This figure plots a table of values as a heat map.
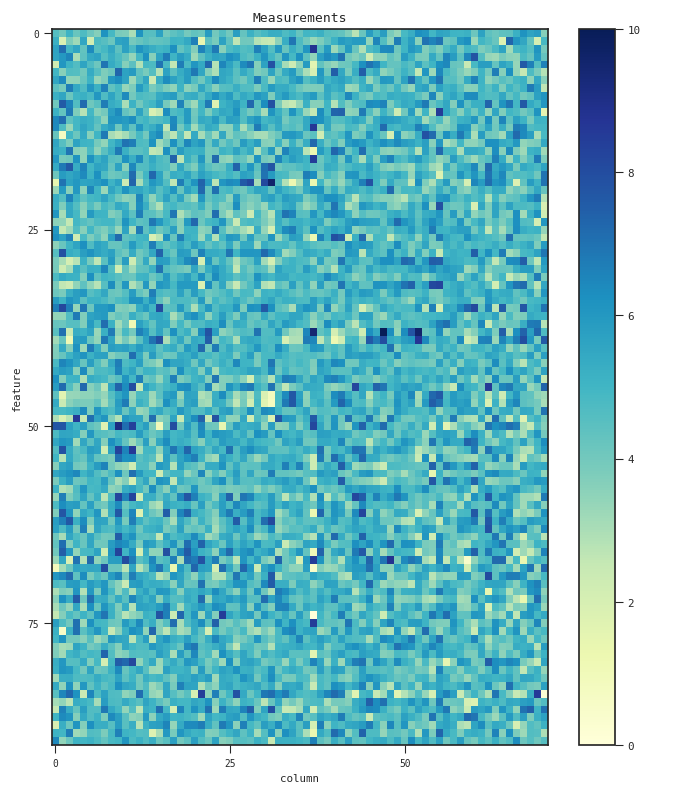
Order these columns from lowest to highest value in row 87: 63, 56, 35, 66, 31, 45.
45, 63, 31, 66, 56, 35
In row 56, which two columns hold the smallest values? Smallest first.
54, 15
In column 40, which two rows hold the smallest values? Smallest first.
39, 38
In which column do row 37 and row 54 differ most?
11
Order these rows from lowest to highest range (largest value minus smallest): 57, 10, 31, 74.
31, 57, 10, 74
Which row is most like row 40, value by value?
20
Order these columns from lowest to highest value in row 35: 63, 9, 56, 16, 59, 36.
63, 9, 16, 56, 36, 59
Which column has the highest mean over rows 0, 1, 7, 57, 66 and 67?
55
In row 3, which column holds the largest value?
60
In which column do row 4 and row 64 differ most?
67
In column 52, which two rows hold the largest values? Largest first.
38, 39
